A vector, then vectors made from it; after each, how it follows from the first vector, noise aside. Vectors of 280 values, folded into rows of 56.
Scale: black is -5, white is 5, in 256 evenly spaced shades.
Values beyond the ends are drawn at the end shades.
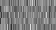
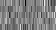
reversed, negated.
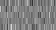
negated, partly zeroed.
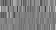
wrapped around, negated, partly zeroed.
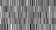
negated.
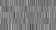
negated, shrunk.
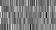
negated.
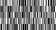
reversed, negated, scaled up.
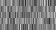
reversed, negated.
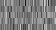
reversed, negated.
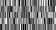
reversed, negated, scaled up.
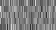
negated.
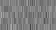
negated, shrunk.
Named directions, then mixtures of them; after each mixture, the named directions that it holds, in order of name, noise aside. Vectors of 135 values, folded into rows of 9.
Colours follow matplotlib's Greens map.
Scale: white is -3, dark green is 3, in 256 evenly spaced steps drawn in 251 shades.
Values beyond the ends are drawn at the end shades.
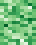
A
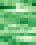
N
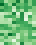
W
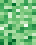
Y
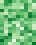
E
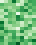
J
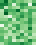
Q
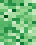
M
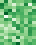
M, Q.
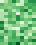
J.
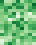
E, W.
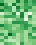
W.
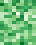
J, W.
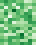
M, Q, W.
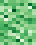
A, M.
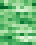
N.
